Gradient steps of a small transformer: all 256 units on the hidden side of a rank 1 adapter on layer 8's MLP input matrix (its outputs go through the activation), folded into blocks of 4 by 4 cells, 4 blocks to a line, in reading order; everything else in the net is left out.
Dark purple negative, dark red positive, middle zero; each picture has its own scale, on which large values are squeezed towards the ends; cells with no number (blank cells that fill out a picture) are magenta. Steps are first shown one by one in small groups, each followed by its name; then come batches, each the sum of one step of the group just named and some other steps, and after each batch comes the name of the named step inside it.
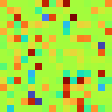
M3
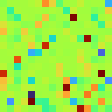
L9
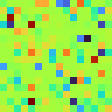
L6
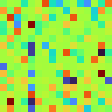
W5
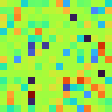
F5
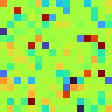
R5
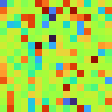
W5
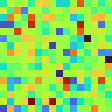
L6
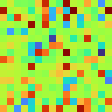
W5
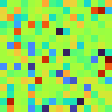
W5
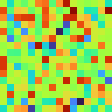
F5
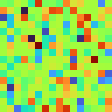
R5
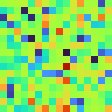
L6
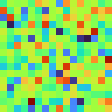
L6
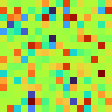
R5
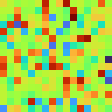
M3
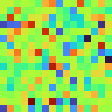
L6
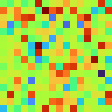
F5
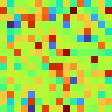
L6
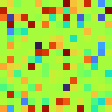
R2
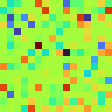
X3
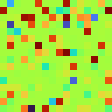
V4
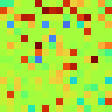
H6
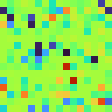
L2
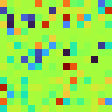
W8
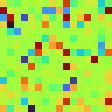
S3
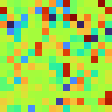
S3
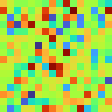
R2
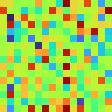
R2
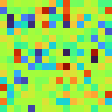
W8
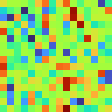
W8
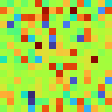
H6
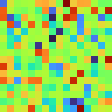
R2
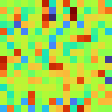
S3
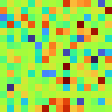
R2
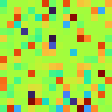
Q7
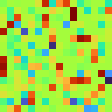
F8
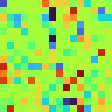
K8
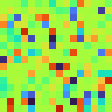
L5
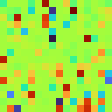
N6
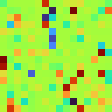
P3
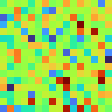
Q7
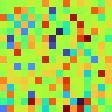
Q7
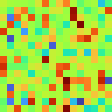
F8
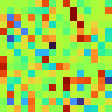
F8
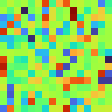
F8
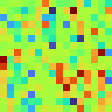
P3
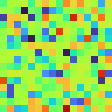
Q7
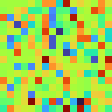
Q7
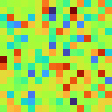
P3
